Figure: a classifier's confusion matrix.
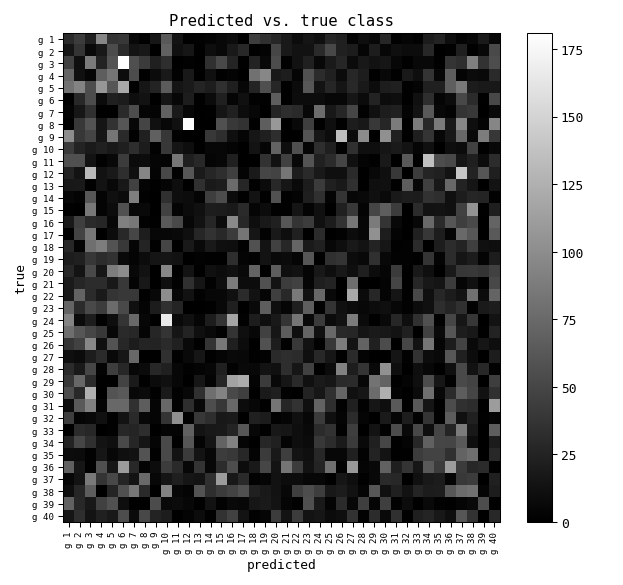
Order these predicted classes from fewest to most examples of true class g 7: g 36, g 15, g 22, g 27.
g 36, g 15, g 22, g 27
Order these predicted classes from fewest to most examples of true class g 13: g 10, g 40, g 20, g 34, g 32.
g 10, g 40, g 20, g 34, g 32
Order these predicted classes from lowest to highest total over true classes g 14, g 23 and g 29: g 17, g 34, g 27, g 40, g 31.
g 31, g 27, g 40, g 34, g 17
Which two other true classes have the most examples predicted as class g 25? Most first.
g 36, g 2
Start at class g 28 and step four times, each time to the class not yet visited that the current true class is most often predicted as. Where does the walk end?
g 20
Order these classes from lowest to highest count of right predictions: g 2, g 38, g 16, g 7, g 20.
g 2, g 7, g 20, g 38, g 16
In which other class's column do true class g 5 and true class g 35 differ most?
g 6
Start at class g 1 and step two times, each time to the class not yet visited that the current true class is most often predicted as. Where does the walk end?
g 19
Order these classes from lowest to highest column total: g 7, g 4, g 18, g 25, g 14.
g 18, g 14, g 25, g 4, g 7
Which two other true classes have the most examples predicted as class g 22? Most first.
g 24, g 18
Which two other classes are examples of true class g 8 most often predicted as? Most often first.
g 12, g 20
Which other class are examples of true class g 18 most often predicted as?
g 4
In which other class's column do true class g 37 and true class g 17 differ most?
g 29
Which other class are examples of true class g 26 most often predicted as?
g 3
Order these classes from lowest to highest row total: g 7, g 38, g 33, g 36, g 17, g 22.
g 7, g 33, g 17, g 22, g 38, g 36
